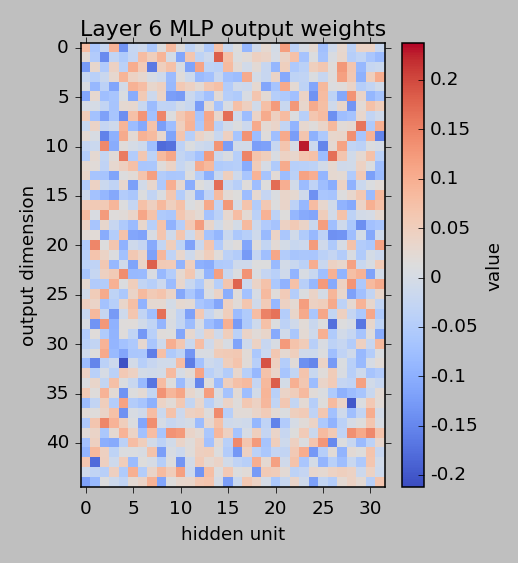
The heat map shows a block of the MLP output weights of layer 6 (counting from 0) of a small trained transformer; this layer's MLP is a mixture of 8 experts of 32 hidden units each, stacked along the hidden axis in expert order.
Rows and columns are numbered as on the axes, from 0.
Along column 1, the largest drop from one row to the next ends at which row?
42
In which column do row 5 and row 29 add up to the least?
10
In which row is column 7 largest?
22
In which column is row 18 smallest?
29
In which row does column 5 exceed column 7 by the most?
2
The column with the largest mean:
19
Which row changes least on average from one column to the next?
12
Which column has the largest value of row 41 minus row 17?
23
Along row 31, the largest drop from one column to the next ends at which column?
3
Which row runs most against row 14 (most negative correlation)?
26
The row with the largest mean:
39
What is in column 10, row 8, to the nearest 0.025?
0.05
